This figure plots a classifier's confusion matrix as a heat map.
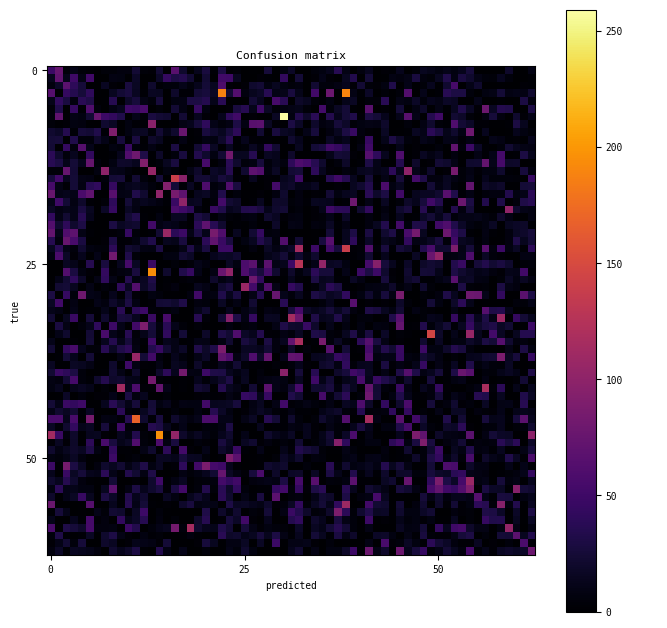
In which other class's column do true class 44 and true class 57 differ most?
37
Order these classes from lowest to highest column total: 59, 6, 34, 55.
6, 55, 59, 34
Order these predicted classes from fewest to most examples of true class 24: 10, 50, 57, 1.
57, 10, 1, 50
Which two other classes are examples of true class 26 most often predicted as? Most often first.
13, 23
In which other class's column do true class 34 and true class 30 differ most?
49
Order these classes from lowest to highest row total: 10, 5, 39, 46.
46, 10, 5, 39
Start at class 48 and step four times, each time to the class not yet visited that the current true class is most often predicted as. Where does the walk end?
38
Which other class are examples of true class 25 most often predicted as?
32
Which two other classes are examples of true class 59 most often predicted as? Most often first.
18, 16
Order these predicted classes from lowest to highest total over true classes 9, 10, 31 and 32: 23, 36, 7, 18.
18, 7, 36, 23
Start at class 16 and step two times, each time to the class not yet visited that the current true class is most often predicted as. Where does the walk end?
17
